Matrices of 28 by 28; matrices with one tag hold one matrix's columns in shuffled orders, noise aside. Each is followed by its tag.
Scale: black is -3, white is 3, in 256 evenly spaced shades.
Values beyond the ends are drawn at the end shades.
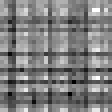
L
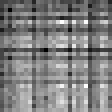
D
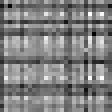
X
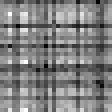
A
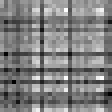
L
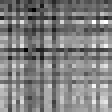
D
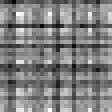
A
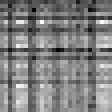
D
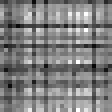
A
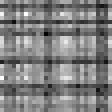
X
